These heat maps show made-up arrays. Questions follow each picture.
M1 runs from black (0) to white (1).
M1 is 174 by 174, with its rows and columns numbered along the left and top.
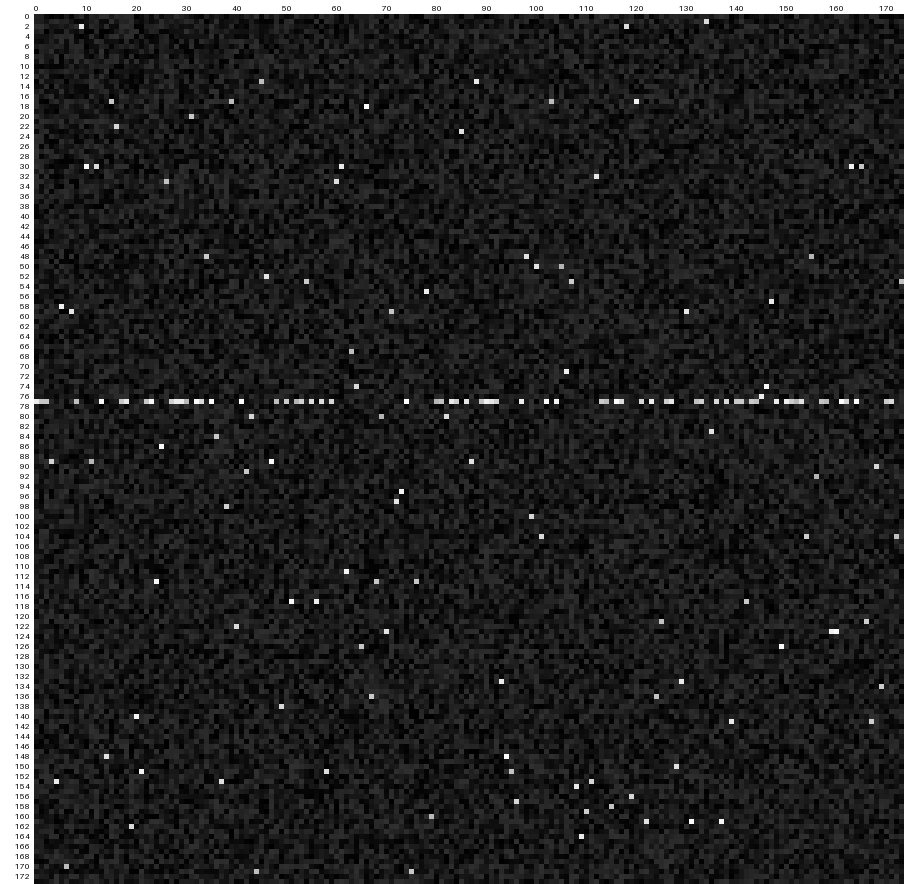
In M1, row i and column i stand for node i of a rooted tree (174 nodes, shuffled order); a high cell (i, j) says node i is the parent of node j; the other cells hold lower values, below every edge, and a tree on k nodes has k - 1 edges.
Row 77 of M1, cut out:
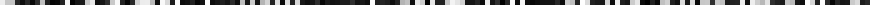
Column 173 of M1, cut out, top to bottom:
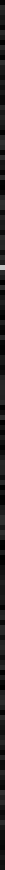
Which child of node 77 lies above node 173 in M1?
53
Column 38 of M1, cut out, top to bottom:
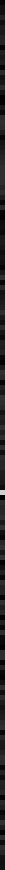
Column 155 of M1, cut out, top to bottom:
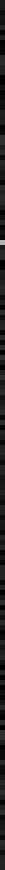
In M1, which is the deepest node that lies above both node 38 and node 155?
48
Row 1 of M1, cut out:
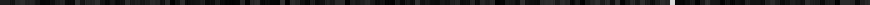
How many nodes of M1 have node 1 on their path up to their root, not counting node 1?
2
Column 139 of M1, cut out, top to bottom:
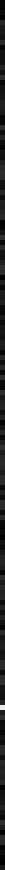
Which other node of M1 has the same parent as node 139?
167
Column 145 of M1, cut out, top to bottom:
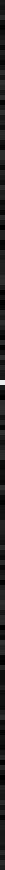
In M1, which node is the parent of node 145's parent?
113
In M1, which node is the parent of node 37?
153
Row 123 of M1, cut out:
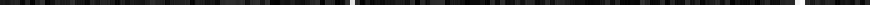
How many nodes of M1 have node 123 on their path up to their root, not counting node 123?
5
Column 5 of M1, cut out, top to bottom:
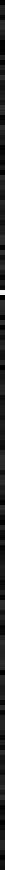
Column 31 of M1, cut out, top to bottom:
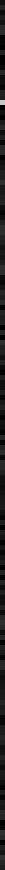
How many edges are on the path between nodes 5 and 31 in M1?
6
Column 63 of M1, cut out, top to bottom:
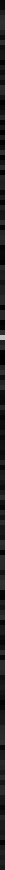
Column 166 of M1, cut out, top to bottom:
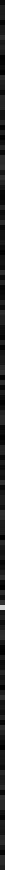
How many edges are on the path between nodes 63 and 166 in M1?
5
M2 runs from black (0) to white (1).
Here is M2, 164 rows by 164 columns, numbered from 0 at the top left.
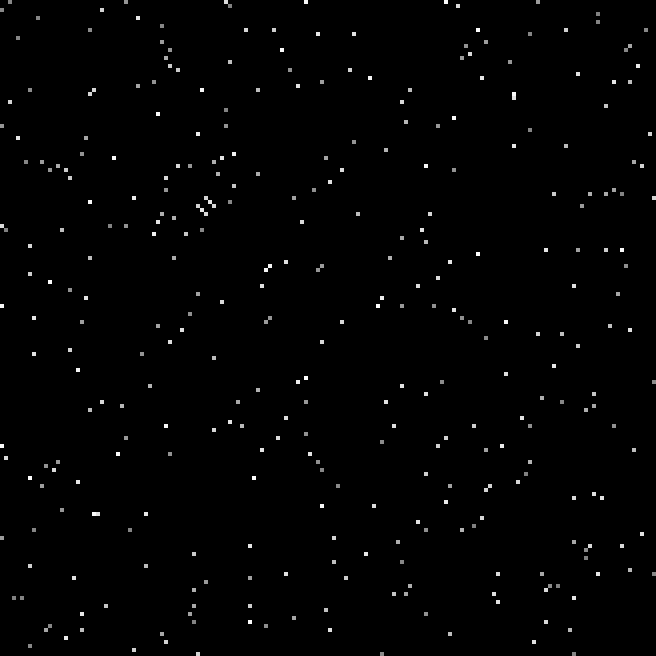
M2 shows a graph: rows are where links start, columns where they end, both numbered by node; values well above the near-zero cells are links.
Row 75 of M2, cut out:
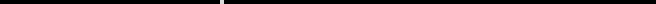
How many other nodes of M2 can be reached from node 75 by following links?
5
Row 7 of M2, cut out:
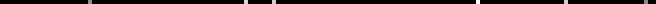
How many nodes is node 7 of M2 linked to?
6
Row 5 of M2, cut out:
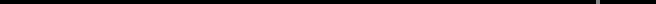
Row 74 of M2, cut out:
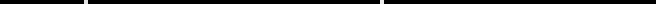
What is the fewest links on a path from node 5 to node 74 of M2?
5
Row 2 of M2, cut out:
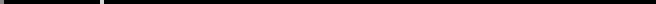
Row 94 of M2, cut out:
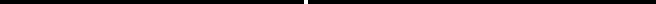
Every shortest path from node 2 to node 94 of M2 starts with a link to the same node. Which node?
node 0
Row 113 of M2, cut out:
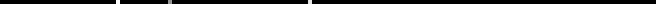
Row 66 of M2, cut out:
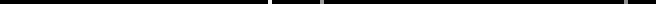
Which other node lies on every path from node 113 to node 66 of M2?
node 42
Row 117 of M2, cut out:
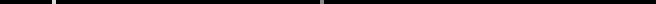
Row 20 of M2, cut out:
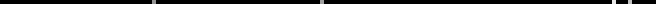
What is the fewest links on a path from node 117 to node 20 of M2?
2
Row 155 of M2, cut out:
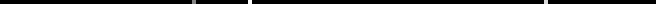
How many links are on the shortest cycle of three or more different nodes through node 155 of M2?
3
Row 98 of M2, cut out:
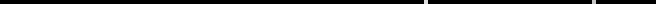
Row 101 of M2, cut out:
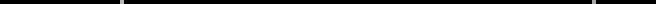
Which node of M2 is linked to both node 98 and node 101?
node 148
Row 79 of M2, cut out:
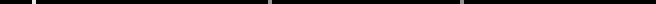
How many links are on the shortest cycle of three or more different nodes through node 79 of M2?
4
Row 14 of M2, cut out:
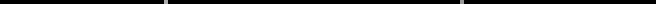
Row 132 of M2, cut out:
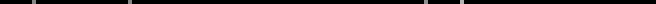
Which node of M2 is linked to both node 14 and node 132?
node 115
